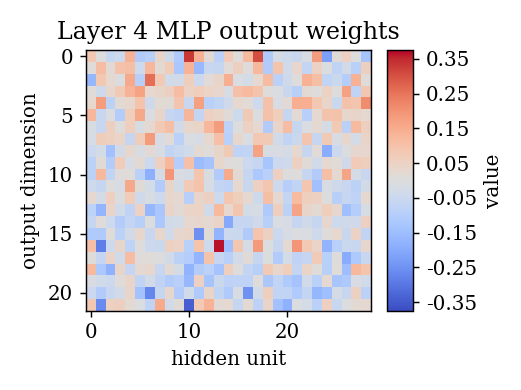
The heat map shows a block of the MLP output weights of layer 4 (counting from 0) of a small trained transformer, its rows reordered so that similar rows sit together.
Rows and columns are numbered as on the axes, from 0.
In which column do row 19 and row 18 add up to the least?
10
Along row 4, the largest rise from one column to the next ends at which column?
11
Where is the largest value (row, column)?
16, 13
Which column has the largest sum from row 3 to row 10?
28
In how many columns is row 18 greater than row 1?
11
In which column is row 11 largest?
4
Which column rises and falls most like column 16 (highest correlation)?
23
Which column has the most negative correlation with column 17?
24
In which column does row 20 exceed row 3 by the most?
27
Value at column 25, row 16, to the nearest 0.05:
-0.1
